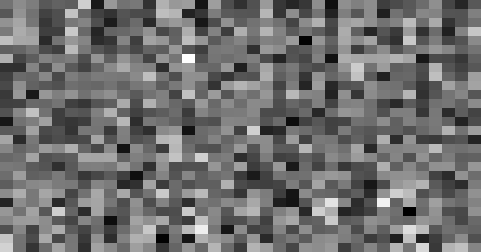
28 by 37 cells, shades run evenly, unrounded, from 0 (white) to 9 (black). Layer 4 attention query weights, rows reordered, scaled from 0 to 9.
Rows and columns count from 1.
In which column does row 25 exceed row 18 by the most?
9
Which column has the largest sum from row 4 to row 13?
33
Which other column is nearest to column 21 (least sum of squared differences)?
6
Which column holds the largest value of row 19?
23
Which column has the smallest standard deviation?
17
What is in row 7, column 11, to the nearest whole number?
5
